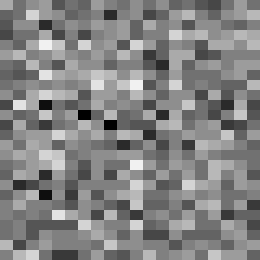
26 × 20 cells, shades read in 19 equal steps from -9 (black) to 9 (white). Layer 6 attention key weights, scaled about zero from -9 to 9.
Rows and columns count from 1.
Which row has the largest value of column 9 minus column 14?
25
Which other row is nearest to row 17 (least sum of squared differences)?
10
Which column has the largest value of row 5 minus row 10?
7
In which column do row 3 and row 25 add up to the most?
9
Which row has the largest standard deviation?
11
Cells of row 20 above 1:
5
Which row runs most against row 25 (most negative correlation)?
13
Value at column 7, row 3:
0
